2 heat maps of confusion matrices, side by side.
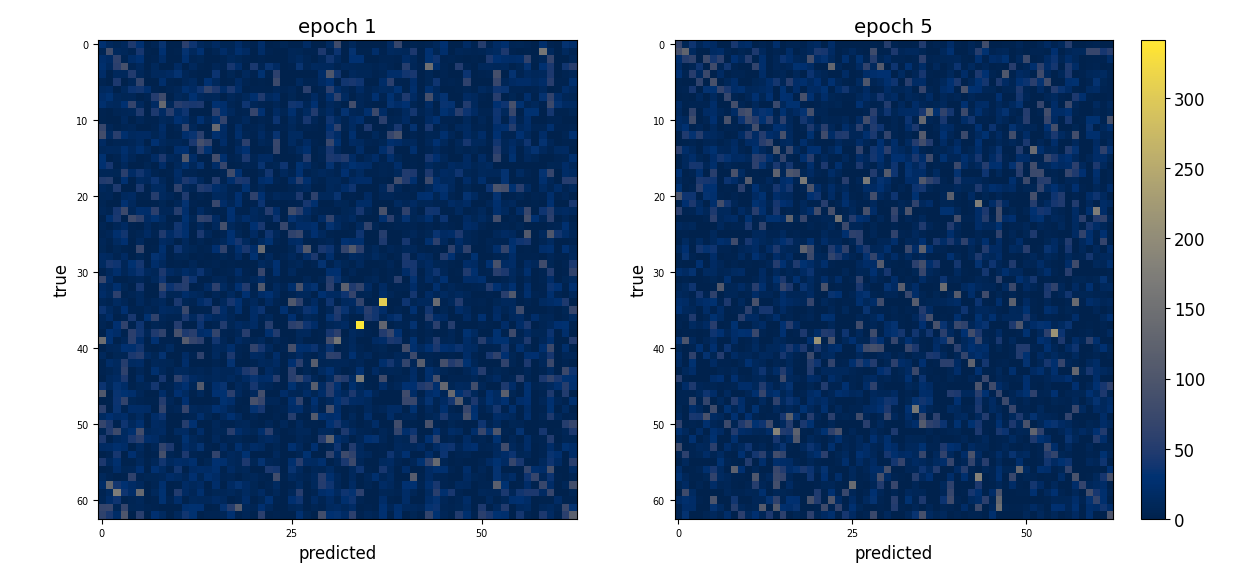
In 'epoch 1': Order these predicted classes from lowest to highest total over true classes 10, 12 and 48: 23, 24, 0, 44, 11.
24, 44, 23, 11, 0
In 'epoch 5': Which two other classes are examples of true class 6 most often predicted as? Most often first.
41, 35
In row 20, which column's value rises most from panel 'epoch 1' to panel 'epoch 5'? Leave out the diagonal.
39
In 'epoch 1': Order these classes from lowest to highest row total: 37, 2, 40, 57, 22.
2, 57, 40, 22, 37
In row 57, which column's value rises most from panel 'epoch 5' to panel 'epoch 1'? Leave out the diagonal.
41
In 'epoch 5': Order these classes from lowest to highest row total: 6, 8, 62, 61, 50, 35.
35, 8, 62, 6, 61, 50
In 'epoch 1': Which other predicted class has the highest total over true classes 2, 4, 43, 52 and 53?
30
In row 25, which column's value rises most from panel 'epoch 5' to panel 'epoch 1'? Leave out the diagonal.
56
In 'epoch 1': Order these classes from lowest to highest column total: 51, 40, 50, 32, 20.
51, 50, 20, 32, 40
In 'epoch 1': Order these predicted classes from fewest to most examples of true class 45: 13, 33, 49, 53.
33, 53, 49, 13
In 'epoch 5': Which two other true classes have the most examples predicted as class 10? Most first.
18, 9
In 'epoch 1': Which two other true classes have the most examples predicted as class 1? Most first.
58, 61
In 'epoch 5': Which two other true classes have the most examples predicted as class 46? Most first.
61, 60
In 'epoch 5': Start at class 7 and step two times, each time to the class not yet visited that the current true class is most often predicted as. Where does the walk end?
27
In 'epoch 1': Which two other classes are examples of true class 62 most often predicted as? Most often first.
3, 29
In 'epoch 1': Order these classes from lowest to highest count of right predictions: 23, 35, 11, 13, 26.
26, 23, 35, 11, 13
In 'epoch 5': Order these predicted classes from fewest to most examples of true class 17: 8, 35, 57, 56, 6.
6, 35, 57, 56, 8
